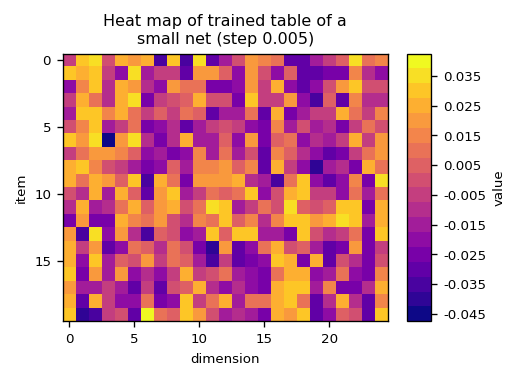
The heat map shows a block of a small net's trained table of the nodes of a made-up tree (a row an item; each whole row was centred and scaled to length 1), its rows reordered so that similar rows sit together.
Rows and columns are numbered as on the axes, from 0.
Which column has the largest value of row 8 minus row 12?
0
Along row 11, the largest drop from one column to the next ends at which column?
23
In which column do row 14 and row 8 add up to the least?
19
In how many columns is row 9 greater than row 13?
11
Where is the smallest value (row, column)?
6, 3
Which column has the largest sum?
2
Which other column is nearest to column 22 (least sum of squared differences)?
5
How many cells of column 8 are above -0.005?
13
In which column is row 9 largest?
24
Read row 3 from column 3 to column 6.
-0.01 0.025 0.035 -0.025
